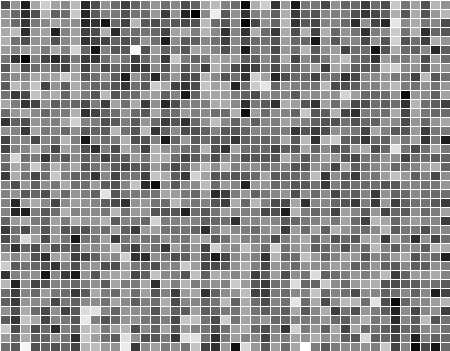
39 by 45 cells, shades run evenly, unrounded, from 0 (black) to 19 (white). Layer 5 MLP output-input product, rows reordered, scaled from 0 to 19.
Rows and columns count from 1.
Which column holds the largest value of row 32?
30
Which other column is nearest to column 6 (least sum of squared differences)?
43
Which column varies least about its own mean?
41
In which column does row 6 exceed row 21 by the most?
16
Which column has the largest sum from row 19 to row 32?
20
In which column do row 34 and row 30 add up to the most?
38
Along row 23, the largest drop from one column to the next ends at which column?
31
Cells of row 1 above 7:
32
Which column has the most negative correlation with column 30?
40
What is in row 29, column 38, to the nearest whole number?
10
